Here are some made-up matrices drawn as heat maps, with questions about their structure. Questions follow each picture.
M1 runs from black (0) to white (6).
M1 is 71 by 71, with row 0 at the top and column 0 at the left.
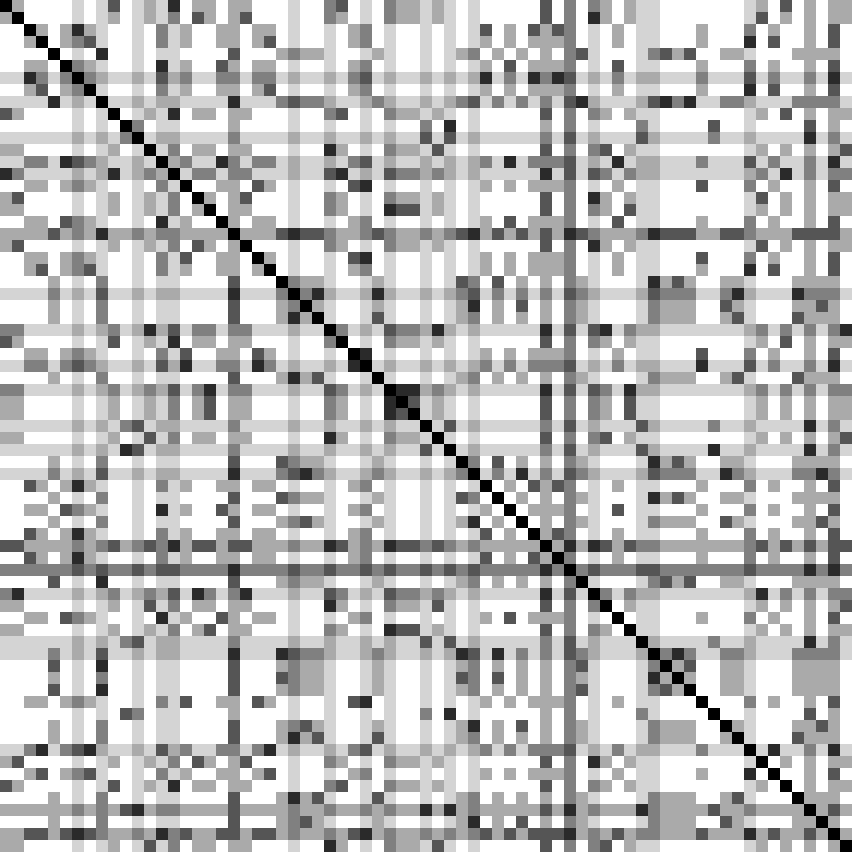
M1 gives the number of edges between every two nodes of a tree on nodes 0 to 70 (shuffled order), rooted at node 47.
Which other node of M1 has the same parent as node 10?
59
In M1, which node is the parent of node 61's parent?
19
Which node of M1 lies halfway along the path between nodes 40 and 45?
69
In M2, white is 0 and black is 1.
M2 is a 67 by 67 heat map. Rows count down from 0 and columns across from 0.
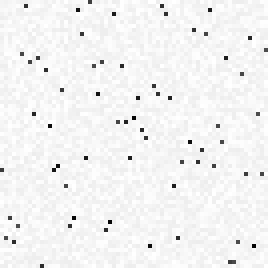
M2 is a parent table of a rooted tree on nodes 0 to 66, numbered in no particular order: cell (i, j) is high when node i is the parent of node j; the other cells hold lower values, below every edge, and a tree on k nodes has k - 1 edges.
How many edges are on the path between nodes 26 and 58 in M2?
3
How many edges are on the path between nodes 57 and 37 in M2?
4
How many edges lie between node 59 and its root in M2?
7
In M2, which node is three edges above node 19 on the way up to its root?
31
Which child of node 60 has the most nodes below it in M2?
3
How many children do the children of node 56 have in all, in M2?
1
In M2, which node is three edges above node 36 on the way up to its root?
23
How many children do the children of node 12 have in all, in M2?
1
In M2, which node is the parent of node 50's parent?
61
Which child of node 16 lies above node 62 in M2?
30
